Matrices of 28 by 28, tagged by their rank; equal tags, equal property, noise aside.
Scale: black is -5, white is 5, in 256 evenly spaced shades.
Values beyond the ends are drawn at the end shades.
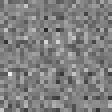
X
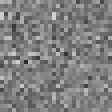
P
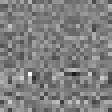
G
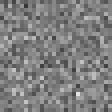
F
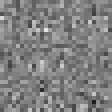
P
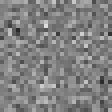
F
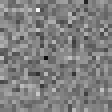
P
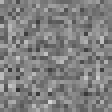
P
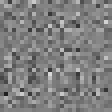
G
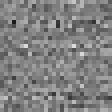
X
